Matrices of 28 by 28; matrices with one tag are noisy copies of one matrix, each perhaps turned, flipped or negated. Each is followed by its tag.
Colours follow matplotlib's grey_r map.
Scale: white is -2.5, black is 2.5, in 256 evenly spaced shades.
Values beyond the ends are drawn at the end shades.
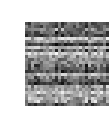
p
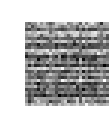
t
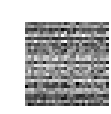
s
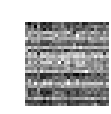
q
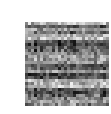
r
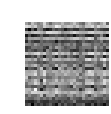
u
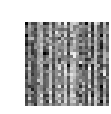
s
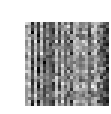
u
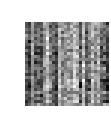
q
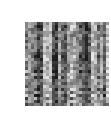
r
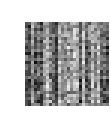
q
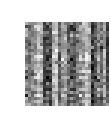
r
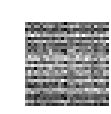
s
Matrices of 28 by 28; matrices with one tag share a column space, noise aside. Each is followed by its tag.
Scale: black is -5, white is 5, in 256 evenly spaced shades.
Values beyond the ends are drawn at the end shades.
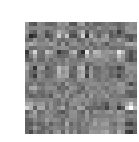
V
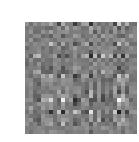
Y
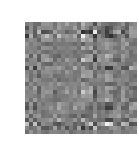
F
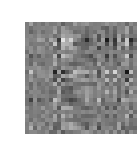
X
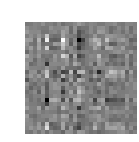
X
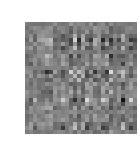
X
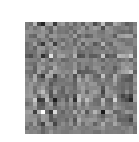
Y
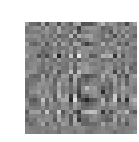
Y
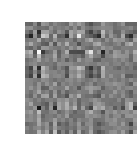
V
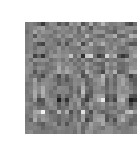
Y
